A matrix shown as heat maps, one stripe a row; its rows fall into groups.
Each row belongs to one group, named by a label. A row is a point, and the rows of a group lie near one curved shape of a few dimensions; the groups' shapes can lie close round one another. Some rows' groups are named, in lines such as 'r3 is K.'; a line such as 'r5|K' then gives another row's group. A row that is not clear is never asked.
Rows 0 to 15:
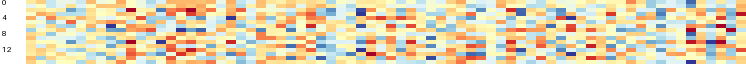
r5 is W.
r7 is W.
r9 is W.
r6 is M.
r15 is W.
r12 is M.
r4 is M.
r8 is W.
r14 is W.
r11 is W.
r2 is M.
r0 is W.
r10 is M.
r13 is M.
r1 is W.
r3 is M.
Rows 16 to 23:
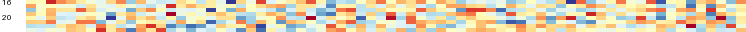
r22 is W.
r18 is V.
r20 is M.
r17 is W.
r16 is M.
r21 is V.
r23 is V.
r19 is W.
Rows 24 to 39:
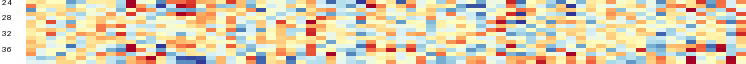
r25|M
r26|W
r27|M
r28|W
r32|M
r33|W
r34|W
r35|M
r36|M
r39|W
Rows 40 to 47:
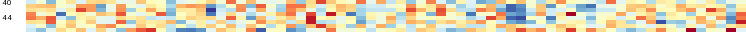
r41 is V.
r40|W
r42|V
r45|M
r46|W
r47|W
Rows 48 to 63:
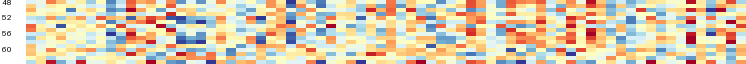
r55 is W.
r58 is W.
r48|W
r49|W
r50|M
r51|W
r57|W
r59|W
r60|M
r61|M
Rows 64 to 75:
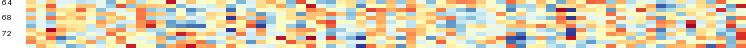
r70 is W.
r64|W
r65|M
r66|M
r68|M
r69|W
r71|M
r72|M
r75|M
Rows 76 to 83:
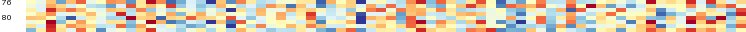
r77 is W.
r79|M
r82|M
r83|V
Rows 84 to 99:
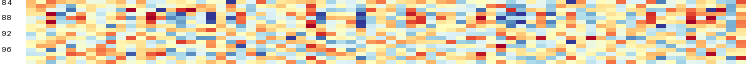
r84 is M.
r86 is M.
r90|M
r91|W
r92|W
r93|W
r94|M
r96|W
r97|V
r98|M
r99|W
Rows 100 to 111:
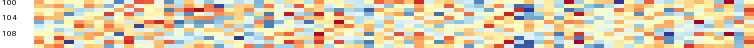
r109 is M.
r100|M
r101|V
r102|M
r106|V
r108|M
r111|V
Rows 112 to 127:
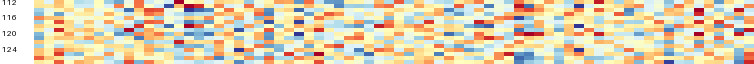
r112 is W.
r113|M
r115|W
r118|M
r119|M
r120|W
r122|W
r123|W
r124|M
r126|V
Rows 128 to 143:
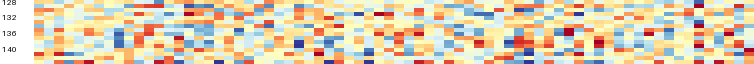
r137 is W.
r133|W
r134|W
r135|M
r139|W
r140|M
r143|V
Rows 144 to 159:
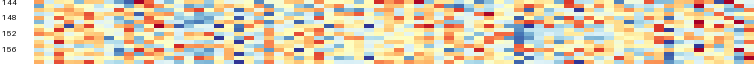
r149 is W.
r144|M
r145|W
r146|M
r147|V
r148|M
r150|V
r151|M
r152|V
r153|V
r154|M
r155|W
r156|W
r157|M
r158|M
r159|M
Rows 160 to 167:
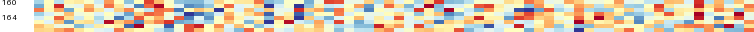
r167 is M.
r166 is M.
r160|W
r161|V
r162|V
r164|W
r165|V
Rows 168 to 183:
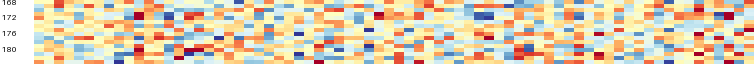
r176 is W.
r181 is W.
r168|M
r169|V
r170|W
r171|M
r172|M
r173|W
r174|V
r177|V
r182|W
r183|M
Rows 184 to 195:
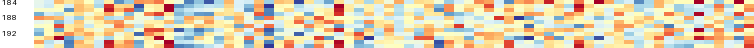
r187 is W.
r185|V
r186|V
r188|V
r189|W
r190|M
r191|W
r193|V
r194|V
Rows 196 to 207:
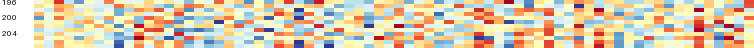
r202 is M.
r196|V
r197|M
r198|W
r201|V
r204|W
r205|M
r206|W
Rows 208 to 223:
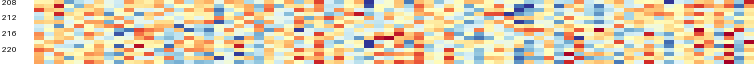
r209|V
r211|V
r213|V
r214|W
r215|W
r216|M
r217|M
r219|M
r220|V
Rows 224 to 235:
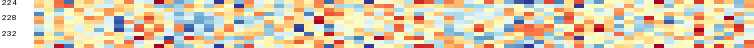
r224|V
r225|M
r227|W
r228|M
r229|M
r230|W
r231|W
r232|W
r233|M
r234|V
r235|V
